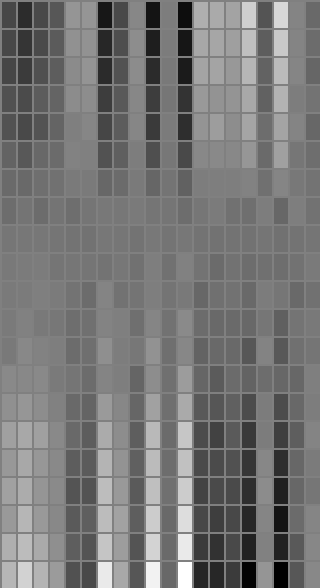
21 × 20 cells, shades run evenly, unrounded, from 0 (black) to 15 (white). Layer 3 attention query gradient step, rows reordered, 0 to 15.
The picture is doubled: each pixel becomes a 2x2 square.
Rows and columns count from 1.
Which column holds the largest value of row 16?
12
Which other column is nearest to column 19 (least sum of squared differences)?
9
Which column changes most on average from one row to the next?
18
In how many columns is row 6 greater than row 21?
10
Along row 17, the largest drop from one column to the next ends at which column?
13
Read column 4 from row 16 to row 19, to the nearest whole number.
8 8 8 8
